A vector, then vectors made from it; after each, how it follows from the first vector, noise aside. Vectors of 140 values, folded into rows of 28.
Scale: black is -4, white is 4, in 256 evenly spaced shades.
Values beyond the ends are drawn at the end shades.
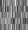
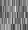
wrapped around.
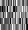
reversed, scaled up.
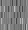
reversed, negated, partly zeroed.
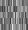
reversed.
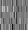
reversed, negated, partly zeroed.
